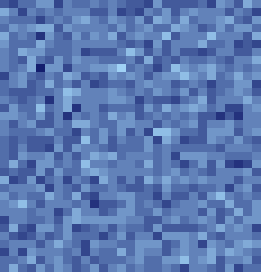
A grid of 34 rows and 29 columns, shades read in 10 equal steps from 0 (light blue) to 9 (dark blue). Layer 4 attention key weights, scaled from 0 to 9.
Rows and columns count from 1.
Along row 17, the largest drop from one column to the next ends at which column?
18
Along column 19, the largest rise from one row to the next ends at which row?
6
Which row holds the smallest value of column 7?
31
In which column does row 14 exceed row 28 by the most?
9
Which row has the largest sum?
1
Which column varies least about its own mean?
22
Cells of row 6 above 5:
6
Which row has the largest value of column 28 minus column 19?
5
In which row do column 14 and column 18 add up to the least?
17
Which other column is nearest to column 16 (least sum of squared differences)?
26
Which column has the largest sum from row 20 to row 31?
4
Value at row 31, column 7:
2
